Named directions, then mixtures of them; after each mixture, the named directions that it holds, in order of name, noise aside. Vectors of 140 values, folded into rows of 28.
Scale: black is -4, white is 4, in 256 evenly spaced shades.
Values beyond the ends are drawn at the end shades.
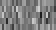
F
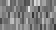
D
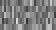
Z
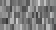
D, F, Z.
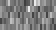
D.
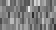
D.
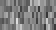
D, Z.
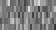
D.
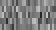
F.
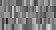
F, Z.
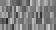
D, F, Z.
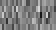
F.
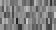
Z.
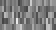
D, Z.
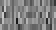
F, Z.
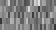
D.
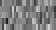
F, Z.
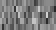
D, F.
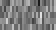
D, F.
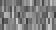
Z.
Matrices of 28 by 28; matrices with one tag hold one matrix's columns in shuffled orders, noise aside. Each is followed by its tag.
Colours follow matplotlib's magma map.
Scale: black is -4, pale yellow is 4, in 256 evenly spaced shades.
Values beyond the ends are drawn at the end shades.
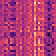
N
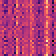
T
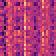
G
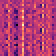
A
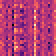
A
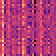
T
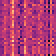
T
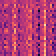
A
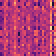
G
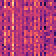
G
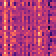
G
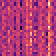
G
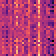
T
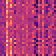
T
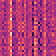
N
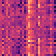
T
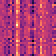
T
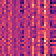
T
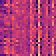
T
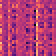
A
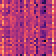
T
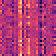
T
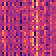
G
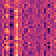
A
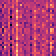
A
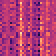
N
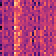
G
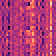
G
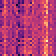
T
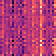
T
